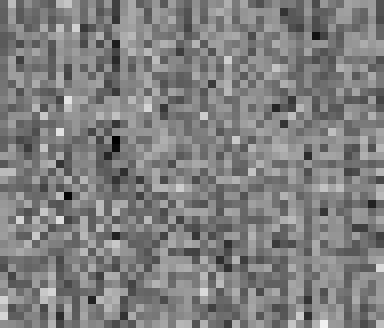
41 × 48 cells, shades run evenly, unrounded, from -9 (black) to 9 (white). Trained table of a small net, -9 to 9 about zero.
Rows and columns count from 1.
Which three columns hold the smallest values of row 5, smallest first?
40, 41, 32
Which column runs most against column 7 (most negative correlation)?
10
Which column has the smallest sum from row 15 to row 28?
15
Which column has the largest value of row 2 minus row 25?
9
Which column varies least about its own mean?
34
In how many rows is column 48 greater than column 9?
24
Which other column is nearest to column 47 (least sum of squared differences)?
17
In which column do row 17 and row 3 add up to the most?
8
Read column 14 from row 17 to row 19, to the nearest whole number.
-3 1 -2
